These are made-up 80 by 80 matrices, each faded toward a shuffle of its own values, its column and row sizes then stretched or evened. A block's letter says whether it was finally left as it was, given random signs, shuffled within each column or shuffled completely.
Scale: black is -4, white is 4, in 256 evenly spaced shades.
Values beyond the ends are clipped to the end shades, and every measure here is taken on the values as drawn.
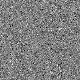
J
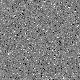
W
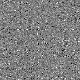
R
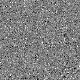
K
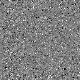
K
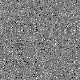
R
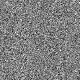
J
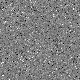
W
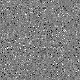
R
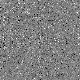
K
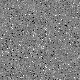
J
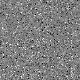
K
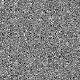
R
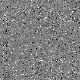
K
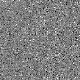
R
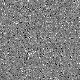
K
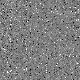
J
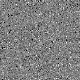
R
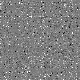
R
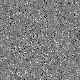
J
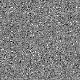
R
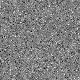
W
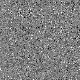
K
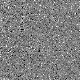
K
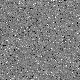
W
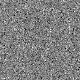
K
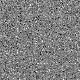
J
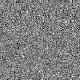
R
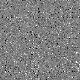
R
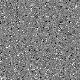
R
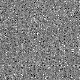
K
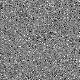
K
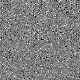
R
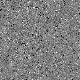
J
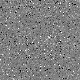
K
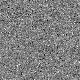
W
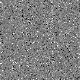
K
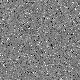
W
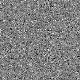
K
